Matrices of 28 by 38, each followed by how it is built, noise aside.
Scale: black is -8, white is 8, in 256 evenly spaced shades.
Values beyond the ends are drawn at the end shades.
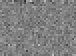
uneven rows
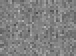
blocks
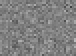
low rank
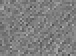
Hankel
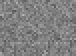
repeating columns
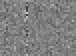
uneven columns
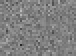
uneven columns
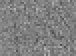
uneven columns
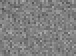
repeating columns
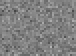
low rank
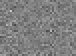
low rank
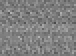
repeating columns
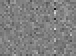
uneven columns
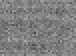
blocks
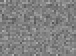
repeating columns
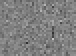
uneven columns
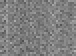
repeating rows
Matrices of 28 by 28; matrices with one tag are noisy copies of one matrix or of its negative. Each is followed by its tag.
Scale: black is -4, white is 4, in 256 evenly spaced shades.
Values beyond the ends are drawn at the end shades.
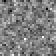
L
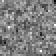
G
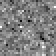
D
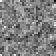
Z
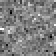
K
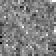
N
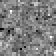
K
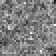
G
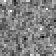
L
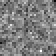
G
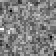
K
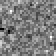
K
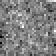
N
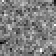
G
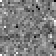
Z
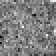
N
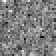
L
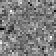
K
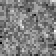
N
